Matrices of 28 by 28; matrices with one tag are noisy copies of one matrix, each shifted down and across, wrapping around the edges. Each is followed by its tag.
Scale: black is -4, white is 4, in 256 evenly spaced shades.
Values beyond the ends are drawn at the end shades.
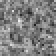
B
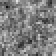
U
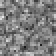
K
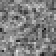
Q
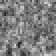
U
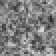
B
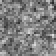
Q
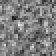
K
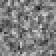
K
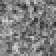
Q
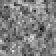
B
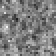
B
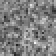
B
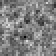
U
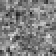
Q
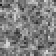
B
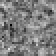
Q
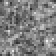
Q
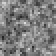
U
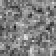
Q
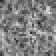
B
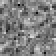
Q
